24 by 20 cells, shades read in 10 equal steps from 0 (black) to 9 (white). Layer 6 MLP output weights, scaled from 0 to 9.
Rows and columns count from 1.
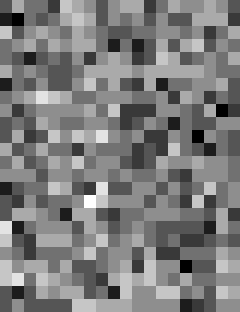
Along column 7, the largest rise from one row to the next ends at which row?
13
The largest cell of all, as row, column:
16, 8
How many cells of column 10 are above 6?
1
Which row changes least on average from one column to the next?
6
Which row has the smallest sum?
12
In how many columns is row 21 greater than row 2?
10
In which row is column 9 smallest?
22
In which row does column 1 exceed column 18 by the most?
18
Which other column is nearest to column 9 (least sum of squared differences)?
5
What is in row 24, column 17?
2
